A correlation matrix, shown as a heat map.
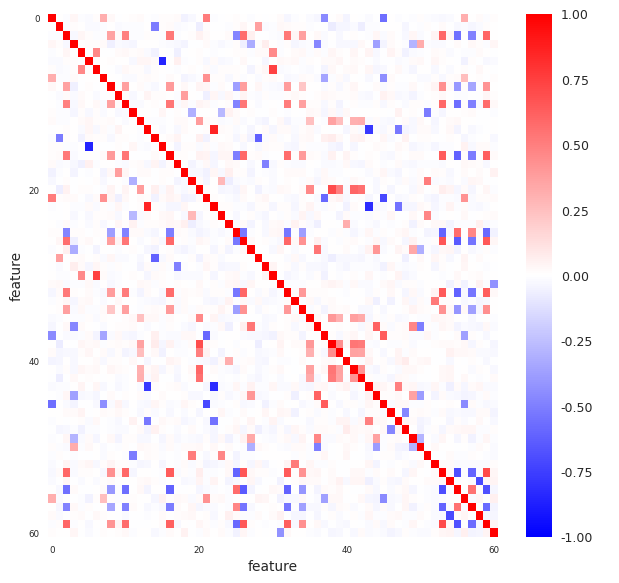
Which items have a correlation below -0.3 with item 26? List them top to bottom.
25, 55, 57
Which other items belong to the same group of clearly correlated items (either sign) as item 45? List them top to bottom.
0, 7, 21, 37, 56
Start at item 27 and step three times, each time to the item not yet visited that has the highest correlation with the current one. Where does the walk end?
49
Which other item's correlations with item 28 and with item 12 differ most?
14
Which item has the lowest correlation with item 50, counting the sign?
36
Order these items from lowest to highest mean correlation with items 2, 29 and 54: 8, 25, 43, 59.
25, 43, 8, 59
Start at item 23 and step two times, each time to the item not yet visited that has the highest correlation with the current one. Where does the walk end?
19
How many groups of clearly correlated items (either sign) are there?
16
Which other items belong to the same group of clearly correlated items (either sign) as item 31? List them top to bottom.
60
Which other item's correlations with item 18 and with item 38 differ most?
20
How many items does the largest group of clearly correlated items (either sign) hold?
12
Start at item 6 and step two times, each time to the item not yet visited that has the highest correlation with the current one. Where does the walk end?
4
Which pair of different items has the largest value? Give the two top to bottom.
13, 22
